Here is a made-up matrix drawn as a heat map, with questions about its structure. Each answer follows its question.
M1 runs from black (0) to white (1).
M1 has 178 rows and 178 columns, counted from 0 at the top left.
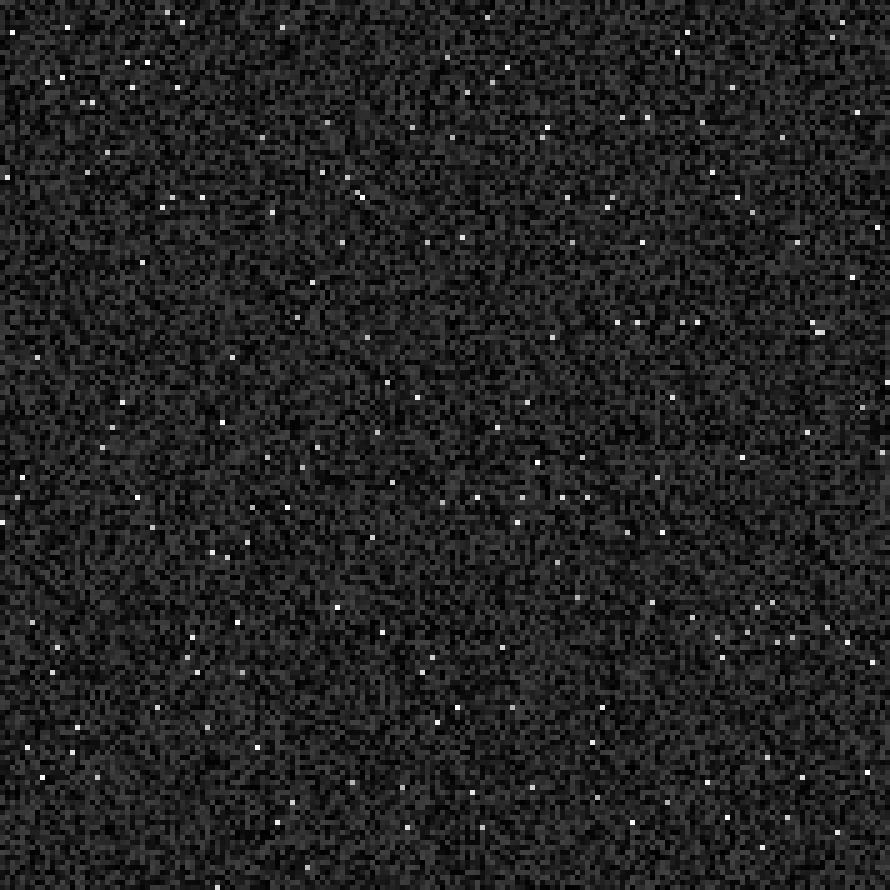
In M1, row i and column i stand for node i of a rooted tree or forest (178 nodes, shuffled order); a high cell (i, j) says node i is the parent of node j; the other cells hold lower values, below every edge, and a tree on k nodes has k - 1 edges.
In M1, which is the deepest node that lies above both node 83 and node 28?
79
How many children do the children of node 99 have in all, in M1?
10
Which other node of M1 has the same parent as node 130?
154
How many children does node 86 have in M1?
2
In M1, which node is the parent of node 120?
141
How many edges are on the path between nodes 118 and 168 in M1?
9
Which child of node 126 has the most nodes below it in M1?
149
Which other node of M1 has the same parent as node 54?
150
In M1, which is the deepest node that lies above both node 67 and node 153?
121
